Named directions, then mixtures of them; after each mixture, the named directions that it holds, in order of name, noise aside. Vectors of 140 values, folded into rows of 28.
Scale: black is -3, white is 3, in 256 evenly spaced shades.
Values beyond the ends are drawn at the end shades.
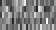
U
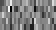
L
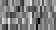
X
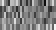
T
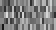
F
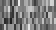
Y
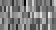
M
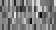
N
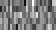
M, N, T.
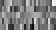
L, M.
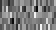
F, M, U.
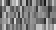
T, U.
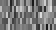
F, N, T.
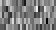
U.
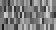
F.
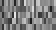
N, Y.
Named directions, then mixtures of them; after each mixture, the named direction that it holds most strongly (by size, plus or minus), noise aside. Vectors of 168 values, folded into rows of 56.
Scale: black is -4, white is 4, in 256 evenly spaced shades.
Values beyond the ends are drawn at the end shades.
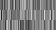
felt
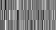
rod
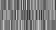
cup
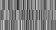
cup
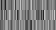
rod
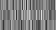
cup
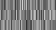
cup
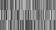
felt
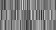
cup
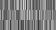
cup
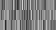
cup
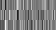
rod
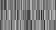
cup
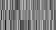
felt
